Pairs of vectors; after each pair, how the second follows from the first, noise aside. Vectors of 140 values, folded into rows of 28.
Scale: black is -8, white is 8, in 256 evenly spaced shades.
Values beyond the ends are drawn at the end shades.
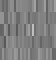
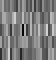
reversed, negated, scaled up.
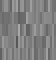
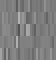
negated, partly zeroed.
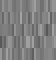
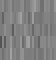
partly zeroed.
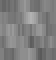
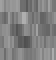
reversed, negated.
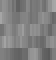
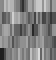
reversed, negated, scaled up.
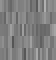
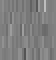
partly zeroed.
